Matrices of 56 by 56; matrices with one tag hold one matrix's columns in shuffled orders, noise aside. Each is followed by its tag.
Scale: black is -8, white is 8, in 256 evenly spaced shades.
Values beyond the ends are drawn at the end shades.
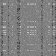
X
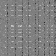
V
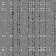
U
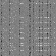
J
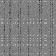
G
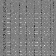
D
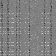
D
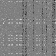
G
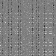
D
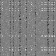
U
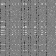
X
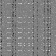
J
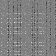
D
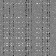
J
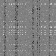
X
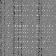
V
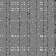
U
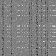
V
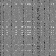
X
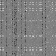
U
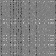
G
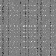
V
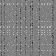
X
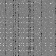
J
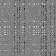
X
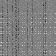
D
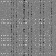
G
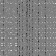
J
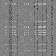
X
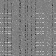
D
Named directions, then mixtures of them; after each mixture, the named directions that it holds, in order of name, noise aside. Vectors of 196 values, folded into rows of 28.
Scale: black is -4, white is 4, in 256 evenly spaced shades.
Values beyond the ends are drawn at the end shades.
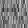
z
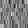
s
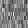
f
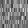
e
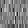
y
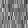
f.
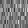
e, s.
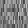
y, z.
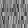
e, z.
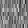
z.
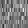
e.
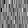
s, y.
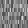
e.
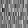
f, y.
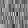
f, s, y.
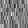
s.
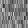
f.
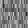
f, z.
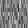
f, z.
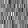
f, s.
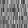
y, z.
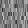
e, f.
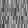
s, z.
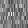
e, f, s.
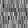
f, z.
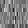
y.
